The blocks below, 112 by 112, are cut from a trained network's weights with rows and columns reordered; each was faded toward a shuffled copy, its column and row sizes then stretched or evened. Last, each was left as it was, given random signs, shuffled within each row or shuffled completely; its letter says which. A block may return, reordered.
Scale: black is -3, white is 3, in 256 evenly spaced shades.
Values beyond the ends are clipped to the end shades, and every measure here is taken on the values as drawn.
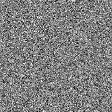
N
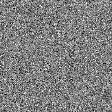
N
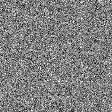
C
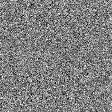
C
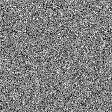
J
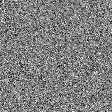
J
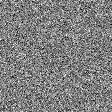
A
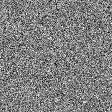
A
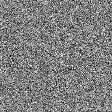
C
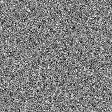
J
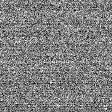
N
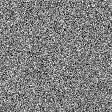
A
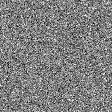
J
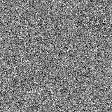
J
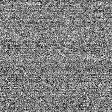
N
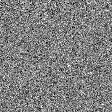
J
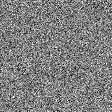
C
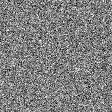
A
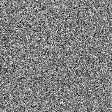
C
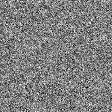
C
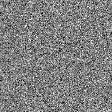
N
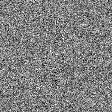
C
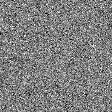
C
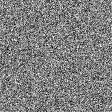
A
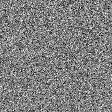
A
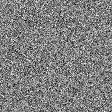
A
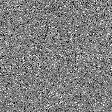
J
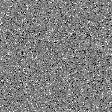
N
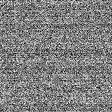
J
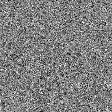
N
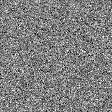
J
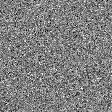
A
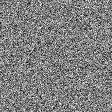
A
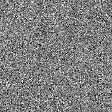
C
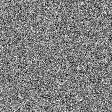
A
